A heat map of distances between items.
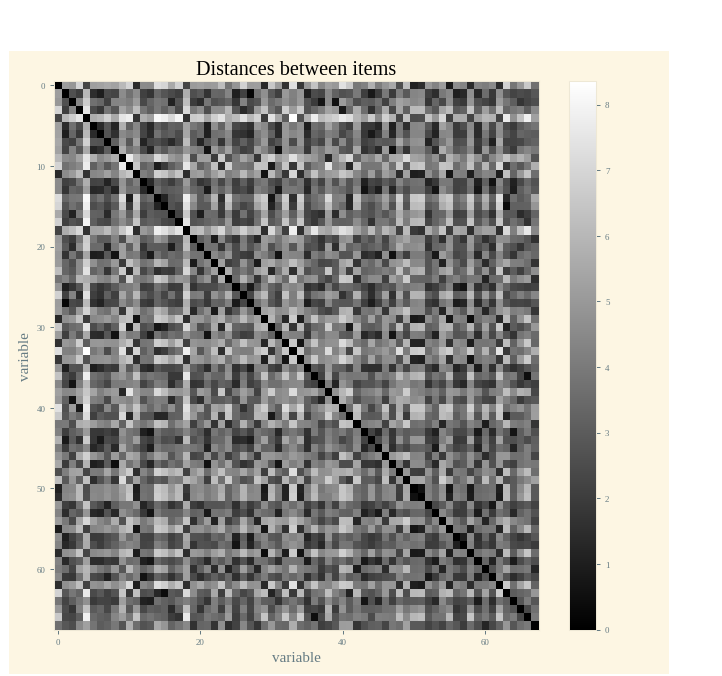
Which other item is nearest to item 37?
2
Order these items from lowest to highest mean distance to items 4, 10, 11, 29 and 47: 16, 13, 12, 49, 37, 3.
13, 12, 49, 37, 16, 3
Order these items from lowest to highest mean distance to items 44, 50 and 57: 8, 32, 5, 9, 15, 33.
5, 8, 32, 15, 9, 33
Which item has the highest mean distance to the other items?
4
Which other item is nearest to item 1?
27
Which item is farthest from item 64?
9
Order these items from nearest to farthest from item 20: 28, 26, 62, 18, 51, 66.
66, 28, 26, 51, 62, 18
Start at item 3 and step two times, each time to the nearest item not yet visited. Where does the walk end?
26
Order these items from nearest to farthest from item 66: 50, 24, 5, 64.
5, 64, 24, 50
